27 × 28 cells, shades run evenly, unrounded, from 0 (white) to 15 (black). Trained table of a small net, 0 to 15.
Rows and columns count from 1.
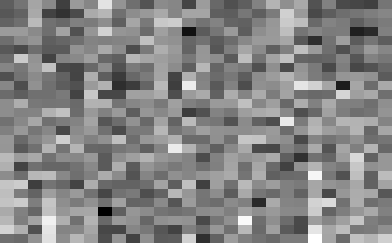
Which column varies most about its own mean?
23
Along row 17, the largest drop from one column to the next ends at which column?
13
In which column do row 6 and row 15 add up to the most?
5
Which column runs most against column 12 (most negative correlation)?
4
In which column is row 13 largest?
14
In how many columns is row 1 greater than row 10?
15
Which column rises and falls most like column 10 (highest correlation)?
25
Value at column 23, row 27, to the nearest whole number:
0
